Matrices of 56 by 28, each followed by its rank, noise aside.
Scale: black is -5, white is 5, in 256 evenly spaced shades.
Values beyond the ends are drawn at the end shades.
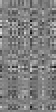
two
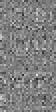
six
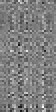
three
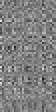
three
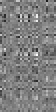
three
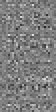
six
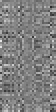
three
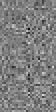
six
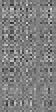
three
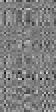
three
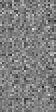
six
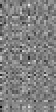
four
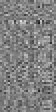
four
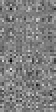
three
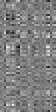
two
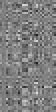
four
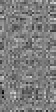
four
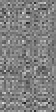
three
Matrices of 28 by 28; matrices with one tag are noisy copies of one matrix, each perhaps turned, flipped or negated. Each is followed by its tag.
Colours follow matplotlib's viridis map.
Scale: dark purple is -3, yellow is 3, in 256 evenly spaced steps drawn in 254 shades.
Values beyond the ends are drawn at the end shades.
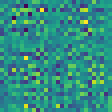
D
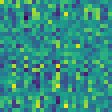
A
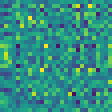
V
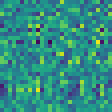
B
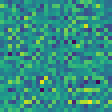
D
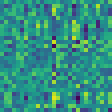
A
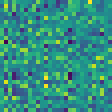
V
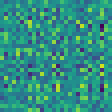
D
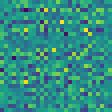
D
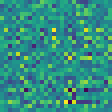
D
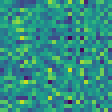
B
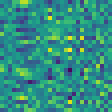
B
